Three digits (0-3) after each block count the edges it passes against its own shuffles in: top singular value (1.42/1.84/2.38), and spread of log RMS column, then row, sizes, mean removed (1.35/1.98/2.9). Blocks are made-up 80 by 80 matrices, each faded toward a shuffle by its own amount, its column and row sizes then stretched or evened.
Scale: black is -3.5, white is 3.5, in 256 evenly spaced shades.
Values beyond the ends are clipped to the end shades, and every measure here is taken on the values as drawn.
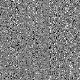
1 2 0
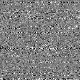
0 0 3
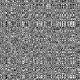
3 2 2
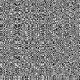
3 2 1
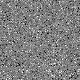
1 0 1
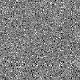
2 2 1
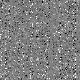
1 2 0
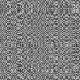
3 3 0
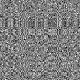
3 1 0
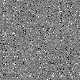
1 1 1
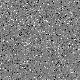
1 0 1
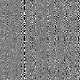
3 3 1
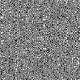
2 2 0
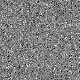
0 1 1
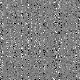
1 3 1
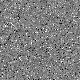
0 0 0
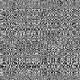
3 0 3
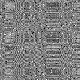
3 0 0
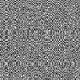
3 2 1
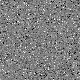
0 0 1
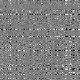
3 2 3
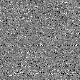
0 0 2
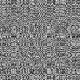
3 0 2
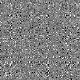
2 2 2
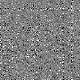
2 2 2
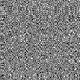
3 1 0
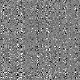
2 3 2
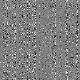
0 3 2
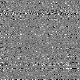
1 1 3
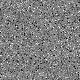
1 0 0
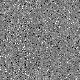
1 1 0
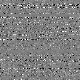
1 0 3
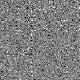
1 2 1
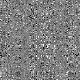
2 2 1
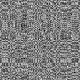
3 0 1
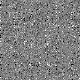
0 2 1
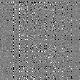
2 3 2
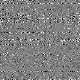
1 1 3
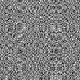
3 0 0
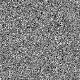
0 1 0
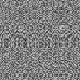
3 1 1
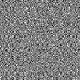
3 1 1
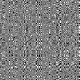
3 3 1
